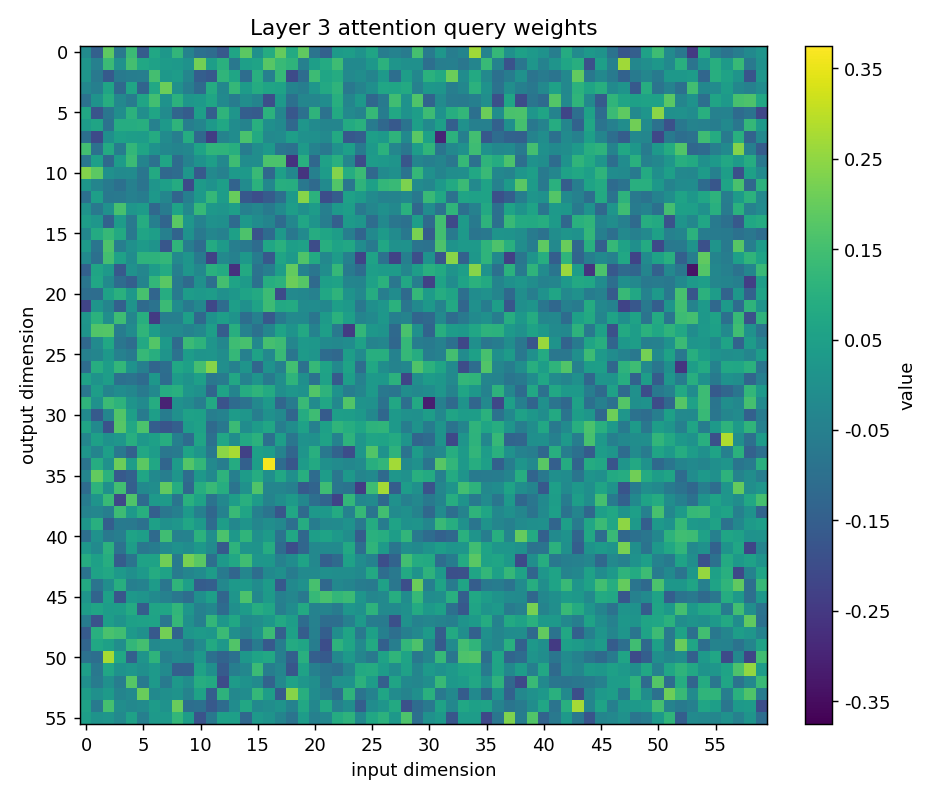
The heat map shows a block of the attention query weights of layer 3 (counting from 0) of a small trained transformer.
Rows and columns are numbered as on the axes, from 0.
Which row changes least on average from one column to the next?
47
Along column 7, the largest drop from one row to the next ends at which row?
29
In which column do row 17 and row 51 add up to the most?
58
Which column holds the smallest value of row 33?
14
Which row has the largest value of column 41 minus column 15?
12
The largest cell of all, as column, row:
16, 34
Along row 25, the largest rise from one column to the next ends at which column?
49
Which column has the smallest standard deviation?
25
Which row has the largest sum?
1
